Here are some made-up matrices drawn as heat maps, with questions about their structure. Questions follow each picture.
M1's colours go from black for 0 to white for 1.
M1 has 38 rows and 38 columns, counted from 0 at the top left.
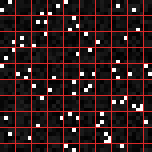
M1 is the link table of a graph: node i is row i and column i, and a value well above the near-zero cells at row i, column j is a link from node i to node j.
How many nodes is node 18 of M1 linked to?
5
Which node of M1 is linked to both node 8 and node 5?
node 11
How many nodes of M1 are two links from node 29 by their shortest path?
3
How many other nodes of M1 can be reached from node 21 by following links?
10
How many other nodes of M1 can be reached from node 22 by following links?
10
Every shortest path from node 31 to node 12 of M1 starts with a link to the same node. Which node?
node 24
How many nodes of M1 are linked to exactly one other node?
9
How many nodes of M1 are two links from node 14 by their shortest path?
1
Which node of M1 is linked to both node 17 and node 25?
node 28
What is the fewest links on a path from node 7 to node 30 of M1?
4
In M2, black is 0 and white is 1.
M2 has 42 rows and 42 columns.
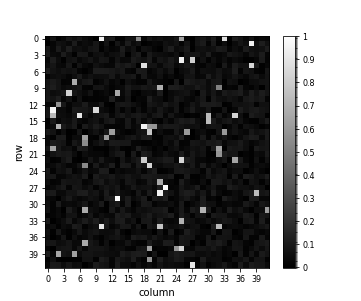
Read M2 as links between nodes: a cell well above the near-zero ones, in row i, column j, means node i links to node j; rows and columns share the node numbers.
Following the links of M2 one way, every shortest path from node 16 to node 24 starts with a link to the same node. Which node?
node 20
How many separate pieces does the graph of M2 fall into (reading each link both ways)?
3
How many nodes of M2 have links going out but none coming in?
11
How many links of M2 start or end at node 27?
3
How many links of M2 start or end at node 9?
3
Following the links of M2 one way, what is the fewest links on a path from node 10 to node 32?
3
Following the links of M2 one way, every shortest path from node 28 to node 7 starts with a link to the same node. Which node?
node 39
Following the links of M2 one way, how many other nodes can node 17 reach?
9
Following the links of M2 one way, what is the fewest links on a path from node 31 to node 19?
5
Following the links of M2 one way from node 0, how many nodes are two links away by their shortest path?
5
